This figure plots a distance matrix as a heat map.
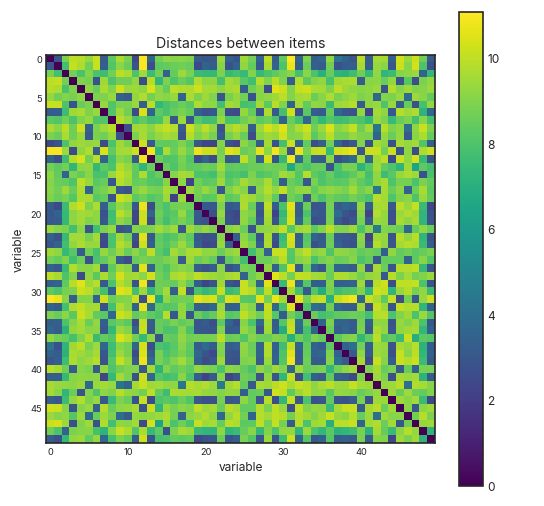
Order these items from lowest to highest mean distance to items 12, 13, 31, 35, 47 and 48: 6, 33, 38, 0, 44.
6, 44, 38, 0, 33
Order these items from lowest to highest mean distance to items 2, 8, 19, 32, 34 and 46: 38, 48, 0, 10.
38, 0, 48, 10
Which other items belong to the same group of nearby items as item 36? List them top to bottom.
14
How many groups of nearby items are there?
7
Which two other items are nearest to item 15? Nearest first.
48, 2
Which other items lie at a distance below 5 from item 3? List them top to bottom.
6, 12, 31, 40, 45, 47
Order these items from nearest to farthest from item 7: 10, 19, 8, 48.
19, 48, 8, 10
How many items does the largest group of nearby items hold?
21
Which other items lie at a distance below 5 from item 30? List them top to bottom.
8, 16, 18, 33
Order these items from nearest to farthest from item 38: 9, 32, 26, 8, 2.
32, 2, 8, 26, 9
